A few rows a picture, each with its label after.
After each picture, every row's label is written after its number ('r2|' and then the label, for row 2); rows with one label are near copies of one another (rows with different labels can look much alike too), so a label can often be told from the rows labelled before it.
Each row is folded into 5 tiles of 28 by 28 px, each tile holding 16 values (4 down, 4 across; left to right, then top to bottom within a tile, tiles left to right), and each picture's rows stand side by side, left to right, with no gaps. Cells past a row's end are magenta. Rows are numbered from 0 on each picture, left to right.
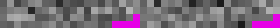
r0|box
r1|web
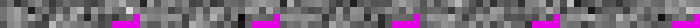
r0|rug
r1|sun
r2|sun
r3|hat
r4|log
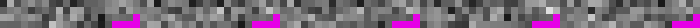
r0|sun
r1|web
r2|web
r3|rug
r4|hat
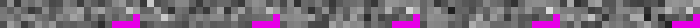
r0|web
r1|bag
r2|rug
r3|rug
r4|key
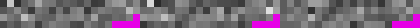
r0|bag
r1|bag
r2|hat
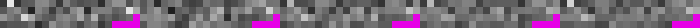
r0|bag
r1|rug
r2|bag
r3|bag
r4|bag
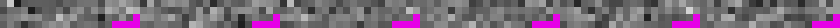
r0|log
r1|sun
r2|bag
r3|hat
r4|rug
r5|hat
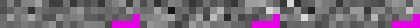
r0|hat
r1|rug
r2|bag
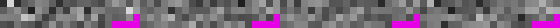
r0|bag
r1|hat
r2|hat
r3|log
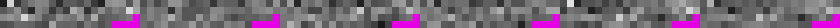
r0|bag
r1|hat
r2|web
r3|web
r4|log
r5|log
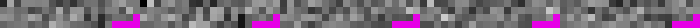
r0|sun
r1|sun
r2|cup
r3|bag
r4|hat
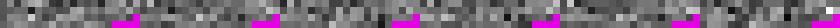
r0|hat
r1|log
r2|sun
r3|key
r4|log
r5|rug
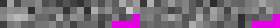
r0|box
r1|sun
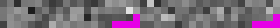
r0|rug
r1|bag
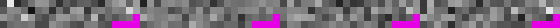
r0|bag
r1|sun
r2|box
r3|cup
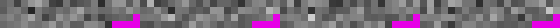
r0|hat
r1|bag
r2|hat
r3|cup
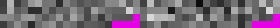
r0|cup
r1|box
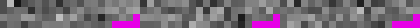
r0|log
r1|sun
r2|web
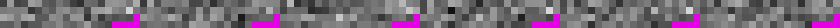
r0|key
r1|sun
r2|log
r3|cup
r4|cup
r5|hat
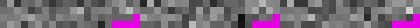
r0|web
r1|sun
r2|key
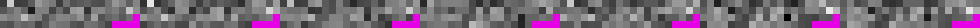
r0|bag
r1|bag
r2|key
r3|sun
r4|key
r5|rug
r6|rug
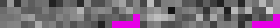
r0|web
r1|box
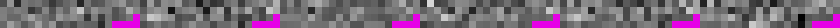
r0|web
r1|box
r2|hat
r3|bag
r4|box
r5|sun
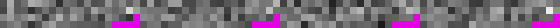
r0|cup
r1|key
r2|web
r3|rug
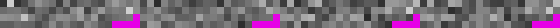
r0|bag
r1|web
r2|key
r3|key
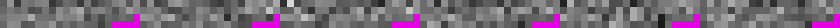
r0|web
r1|key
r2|bag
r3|web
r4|sun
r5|hat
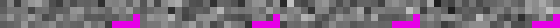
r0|hat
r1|hat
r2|bag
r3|log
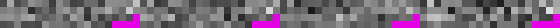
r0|key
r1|key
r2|log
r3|box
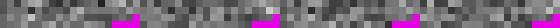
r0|hat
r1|rug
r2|hat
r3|key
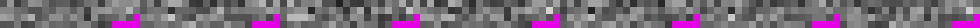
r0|key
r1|hat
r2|box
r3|key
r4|hat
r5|hat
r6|rug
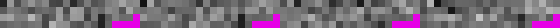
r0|sun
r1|sun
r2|web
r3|log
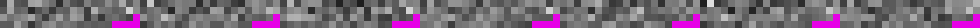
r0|cup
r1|bag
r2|box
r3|cup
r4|hat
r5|bag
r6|key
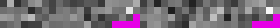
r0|key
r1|rug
